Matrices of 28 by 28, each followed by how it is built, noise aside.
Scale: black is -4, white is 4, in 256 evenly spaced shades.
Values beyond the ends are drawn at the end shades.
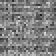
blocks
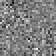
block diagonal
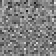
repeating columns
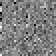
uneven columns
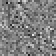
block diagonal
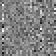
uneven columns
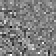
lower triangular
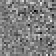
upper triangular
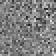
upper triangular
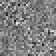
block diagonal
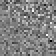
upper triangular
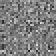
low rank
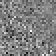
lower triangular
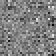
low rank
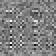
low rank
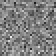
repeating columns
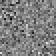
block diagonal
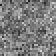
smooth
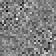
block diagonal
